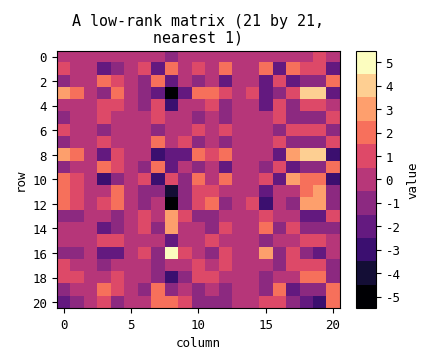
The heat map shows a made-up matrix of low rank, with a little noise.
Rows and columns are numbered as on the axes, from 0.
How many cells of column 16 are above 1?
1
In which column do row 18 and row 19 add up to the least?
8
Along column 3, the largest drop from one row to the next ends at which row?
10
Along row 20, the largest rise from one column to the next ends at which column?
20
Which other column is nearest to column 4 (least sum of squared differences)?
11
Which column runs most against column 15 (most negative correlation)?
4
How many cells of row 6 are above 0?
6
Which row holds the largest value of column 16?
19
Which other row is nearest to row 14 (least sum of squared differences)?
16
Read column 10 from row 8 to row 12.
2 -1 2 1 1
